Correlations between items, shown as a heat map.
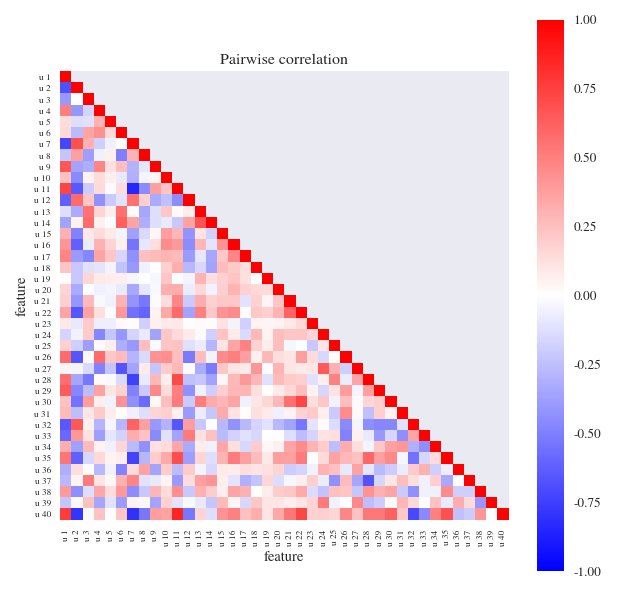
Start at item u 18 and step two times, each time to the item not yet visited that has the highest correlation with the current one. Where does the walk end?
u 24
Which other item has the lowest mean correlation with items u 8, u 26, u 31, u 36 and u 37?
u 28
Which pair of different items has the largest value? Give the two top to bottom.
u 11, u 40
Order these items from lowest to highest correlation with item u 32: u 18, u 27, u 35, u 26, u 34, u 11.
u 11, u 35, u 26, u 34, u 18, u 27
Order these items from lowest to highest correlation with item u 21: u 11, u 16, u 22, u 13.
u 16, u 13, u 11, u 22
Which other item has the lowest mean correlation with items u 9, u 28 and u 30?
u 7
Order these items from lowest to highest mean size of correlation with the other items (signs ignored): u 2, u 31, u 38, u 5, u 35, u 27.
u 5, u 31, u 27, u 38, u 35, u 2
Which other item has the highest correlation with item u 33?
u 12
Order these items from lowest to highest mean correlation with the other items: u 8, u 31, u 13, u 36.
u 8, u 36, u 31, u 13
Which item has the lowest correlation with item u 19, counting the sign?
u 2
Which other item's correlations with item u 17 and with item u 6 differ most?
u 14
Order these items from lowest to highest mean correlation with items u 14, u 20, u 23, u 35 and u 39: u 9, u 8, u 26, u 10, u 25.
u 8, u 9, u 25, u 26, u 10
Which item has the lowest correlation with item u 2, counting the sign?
u 40
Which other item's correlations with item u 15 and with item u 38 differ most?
u 39
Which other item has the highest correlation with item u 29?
u 1
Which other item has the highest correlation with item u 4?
u 26
